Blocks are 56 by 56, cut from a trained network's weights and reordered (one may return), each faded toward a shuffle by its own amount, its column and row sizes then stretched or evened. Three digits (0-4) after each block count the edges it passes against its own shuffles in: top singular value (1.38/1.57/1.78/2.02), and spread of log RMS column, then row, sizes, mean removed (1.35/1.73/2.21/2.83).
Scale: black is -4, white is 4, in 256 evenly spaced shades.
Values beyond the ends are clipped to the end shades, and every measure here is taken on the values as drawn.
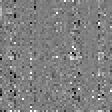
1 3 2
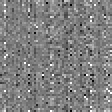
3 3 1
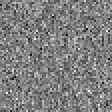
1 0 0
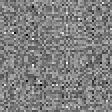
4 2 0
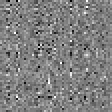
3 3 1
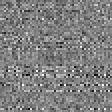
3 0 4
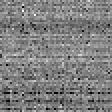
4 2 2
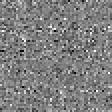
1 1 3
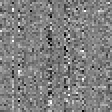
2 4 0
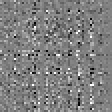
2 4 3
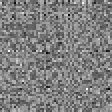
4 0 1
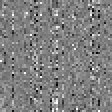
4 4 0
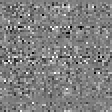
0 2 4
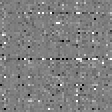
3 2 2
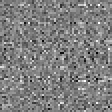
3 1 3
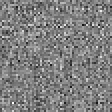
3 1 2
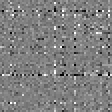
3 2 3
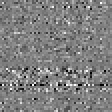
2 1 4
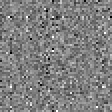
0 2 1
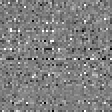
2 0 3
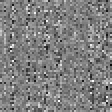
1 4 0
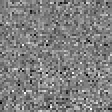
0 0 3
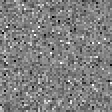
0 1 0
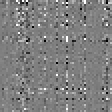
2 4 3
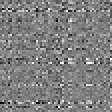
4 2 4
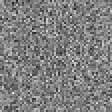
2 0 0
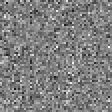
1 2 1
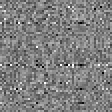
4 0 2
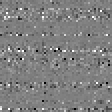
0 1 4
